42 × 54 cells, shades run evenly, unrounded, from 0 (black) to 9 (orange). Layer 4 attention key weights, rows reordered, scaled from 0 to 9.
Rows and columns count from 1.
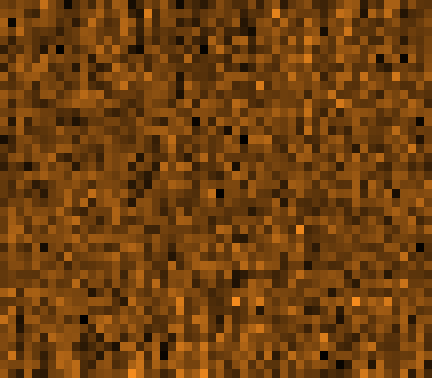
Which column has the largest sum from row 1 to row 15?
39
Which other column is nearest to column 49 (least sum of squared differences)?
13
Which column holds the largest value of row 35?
23
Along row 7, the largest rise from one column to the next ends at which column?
52
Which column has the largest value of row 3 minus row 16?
1
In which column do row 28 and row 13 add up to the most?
30
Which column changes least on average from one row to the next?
7
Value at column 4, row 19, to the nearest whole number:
1
